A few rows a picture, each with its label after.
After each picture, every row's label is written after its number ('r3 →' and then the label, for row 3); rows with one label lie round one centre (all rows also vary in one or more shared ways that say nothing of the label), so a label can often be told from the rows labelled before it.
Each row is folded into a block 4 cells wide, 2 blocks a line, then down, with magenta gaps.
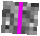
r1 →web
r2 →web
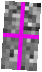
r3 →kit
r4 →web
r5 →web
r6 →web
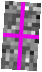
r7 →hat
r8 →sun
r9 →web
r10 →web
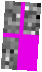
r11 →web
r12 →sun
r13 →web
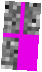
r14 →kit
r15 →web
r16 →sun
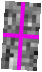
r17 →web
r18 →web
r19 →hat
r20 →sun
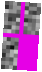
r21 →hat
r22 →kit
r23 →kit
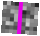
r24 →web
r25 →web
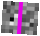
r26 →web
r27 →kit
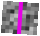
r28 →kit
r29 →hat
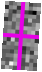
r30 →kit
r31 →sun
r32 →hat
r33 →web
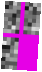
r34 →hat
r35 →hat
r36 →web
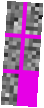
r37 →hat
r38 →sun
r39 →kit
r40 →sun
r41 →web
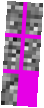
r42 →sun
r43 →hat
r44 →sun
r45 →kit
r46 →kit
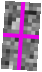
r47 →hat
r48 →sun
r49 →hat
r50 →web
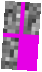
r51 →web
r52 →hat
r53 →web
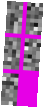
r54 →hat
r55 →hat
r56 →web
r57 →kit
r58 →sun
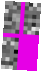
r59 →kit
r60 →hat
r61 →sun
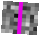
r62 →sun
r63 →web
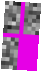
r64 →web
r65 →sun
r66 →kit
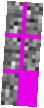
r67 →hat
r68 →kit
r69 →hat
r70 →kit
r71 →web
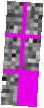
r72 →hat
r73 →sun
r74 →sun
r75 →web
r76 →kit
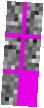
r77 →web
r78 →kit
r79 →sun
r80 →web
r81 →hat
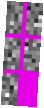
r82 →web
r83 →web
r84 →kit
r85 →kit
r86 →web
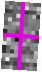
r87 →web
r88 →sun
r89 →web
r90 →web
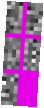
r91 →web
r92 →hat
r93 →web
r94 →sun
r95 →kit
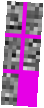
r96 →web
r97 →hat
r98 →web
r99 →sun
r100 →web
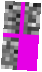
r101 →sun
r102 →web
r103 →sun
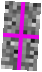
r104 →kit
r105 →web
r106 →sun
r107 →sun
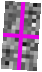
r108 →hat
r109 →sun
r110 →hat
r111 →kit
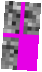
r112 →sun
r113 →web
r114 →sun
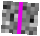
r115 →web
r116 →web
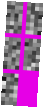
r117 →web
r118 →sun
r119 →kit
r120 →hat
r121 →kit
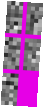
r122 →hat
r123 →hat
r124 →kit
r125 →web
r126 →sun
